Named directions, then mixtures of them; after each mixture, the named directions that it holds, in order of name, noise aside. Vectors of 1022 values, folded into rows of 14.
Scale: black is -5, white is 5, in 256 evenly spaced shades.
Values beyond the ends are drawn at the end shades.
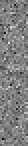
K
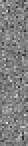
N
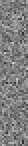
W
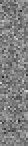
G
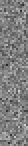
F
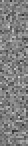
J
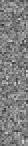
G, J, W.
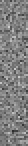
J.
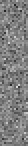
G, K, N.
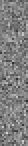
J, N, W.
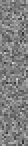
W.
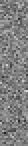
F, G.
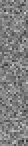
F, J, W.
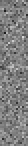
F, K.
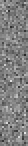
J, N.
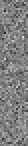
F, K, N.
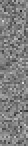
F, G.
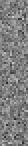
F, W.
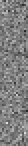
F, N, W.
